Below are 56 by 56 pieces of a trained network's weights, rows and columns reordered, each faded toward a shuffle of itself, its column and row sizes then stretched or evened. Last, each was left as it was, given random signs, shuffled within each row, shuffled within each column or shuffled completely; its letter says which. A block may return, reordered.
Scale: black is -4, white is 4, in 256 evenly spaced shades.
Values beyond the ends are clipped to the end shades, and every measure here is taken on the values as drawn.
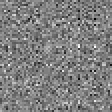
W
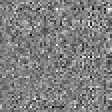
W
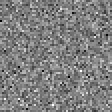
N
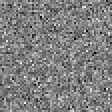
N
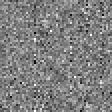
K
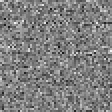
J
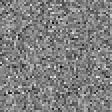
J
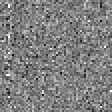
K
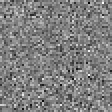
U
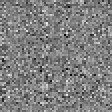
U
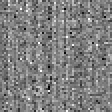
K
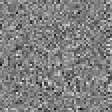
W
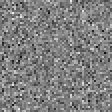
K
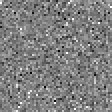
N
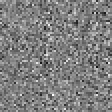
U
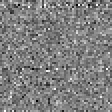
J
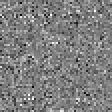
U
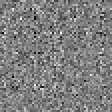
U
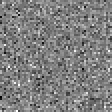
K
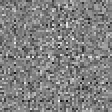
U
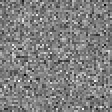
J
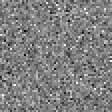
N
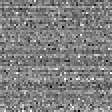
J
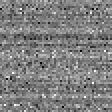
J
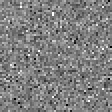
N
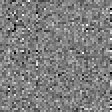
U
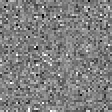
U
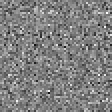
U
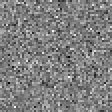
N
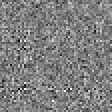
W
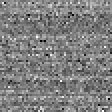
J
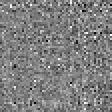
U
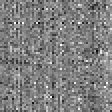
W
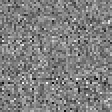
W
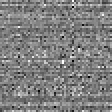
W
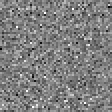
N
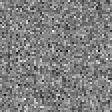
K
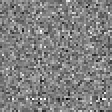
U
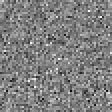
J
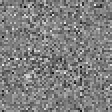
U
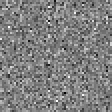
K
